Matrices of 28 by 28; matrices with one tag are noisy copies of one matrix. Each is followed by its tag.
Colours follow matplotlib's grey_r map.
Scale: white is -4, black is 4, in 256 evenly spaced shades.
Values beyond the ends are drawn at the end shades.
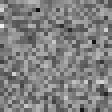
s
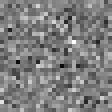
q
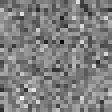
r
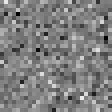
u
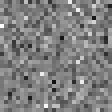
u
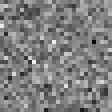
s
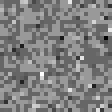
u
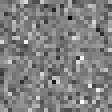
u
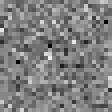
q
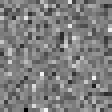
u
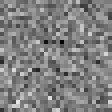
r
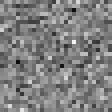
q
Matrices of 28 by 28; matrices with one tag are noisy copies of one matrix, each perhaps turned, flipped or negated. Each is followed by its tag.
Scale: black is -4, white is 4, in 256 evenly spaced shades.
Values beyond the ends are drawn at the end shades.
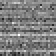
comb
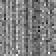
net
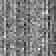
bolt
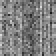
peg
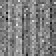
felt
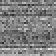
bolt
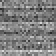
felt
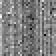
peg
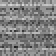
felt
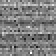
felt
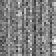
comb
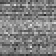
peg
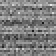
felt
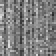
comb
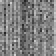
peg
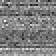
bolt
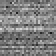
net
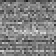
peg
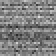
net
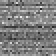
net
